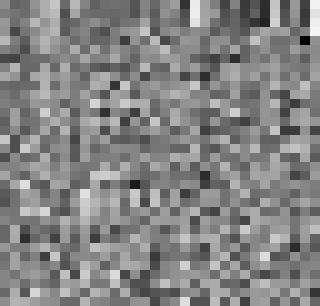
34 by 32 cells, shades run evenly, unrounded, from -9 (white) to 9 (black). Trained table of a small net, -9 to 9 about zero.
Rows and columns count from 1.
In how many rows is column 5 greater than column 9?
15
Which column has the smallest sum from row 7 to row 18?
5
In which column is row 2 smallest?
20
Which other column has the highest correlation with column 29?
26
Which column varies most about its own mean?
32
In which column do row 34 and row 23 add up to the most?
25
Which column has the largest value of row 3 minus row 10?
31
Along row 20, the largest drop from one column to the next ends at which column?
10
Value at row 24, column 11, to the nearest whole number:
0
